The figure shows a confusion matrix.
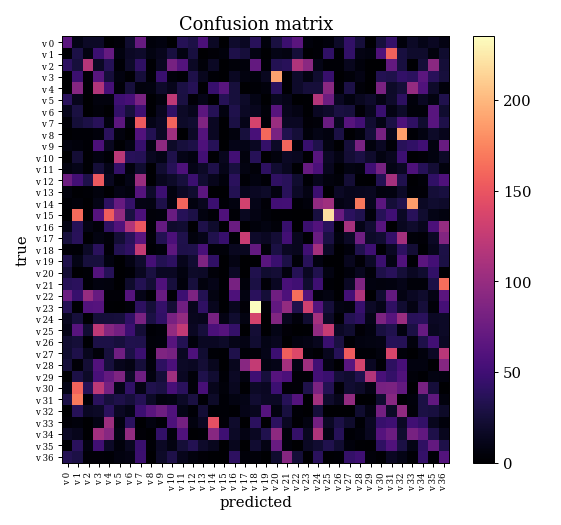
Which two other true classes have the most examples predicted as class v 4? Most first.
v 15, v 33
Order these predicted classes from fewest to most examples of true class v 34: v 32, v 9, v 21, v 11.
v 21, v 32, v 9, v 11
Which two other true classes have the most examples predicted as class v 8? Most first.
v 32, v 19
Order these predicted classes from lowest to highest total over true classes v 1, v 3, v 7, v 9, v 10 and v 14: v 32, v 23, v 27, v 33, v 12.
v 23, v 12, v 27, v 32, v 33
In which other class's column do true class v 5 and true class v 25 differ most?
v 3
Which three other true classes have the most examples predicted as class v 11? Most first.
v 14, v 25, v 24
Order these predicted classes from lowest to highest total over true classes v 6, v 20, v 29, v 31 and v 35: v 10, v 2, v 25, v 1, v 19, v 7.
v 2, v 19, v 25, v 10, v 7, v 1
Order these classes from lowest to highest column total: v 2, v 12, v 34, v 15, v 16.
v 15, v 2, v 12, v 16, v 34
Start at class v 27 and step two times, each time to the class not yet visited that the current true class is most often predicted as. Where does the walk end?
v 36
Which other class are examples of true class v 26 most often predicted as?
v 10
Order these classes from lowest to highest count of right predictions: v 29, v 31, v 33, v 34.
v 33, v 34, v 31, v 29
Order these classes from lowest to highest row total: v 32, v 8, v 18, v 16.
v 32, v 18, v 8, v 16
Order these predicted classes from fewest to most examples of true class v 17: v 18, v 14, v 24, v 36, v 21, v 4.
v 4, v 18, v 14, v 21, v 24, v 36
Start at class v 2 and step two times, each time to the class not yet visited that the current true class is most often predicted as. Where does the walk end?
v 28
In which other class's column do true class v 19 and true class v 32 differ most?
v 13
